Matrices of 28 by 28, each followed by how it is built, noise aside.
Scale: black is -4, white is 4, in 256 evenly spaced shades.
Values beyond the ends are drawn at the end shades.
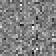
uneven columns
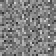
repeating rows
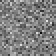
repeating rows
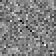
diagonal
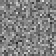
repeating rows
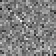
diagonal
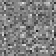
low rank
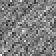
Hankel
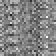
repeating rows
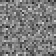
repeating rows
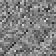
Hankel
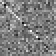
diagonal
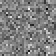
uneven columns
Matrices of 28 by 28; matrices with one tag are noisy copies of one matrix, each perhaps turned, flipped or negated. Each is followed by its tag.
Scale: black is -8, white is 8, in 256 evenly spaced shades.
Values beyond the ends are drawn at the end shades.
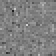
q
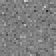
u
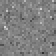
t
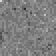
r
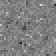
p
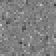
p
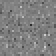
u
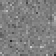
r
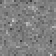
p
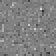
q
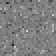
q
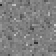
p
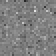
u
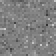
r
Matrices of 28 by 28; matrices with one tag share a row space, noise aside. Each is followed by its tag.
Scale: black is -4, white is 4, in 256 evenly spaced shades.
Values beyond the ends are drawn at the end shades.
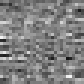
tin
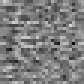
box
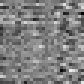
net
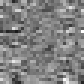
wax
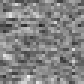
box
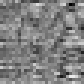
net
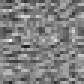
box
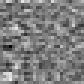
box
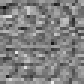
box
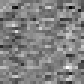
wax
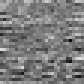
tin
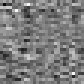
box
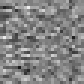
box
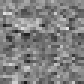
box
